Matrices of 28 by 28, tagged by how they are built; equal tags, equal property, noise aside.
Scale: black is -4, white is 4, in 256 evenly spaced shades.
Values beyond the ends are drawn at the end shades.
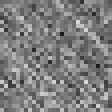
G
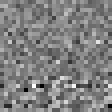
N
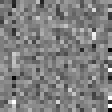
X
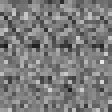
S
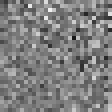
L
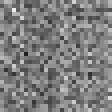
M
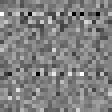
N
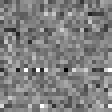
N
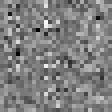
X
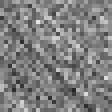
G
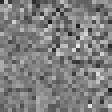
L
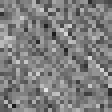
G
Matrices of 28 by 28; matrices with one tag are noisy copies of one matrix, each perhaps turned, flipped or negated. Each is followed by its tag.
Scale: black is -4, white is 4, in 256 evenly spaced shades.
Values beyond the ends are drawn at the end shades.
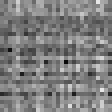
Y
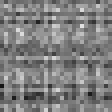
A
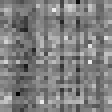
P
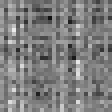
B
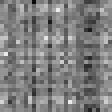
P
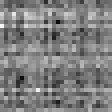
A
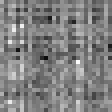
B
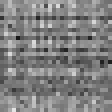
Y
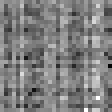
A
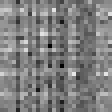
Y
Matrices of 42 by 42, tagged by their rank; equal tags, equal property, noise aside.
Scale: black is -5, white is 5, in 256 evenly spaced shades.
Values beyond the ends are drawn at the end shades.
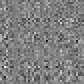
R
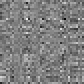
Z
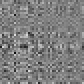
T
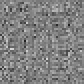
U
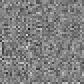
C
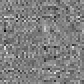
R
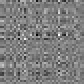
T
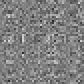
R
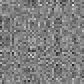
R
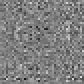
R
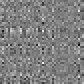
Z
